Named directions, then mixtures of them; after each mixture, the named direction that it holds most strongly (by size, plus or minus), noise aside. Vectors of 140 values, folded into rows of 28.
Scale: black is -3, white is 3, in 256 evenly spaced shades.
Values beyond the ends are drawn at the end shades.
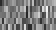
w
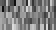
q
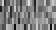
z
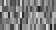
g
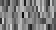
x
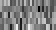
g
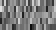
q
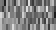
q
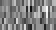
w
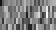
w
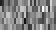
w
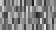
g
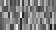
g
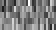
q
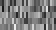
q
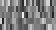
x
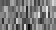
w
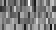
z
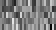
q
